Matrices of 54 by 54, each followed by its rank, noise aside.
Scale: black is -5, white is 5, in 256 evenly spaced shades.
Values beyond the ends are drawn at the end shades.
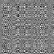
three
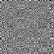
three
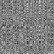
four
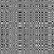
two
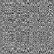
five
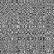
five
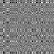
two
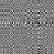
two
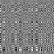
two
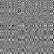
two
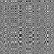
two
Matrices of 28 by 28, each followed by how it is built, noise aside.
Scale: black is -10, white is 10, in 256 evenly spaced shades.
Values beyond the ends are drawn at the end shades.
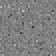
sparse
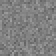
noise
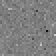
sparse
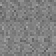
repeating columns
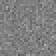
diagonal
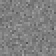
noise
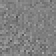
lower triangular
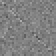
diagonal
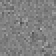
block diagonal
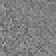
lower triangular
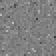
sparse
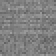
blocks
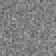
noise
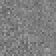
lower triangular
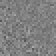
lower triangular
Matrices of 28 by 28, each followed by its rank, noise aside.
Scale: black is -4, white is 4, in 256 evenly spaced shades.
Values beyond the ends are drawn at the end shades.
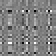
one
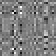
two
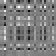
one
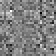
four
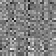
three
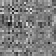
three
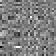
four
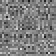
four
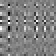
one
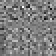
four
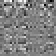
three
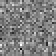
six
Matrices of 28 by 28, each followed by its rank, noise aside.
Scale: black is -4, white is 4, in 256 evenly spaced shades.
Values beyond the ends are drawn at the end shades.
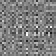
three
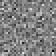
six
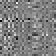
three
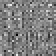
five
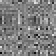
three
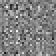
five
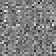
six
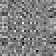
three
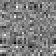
four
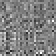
four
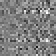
four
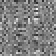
four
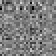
three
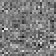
four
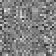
five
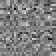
five
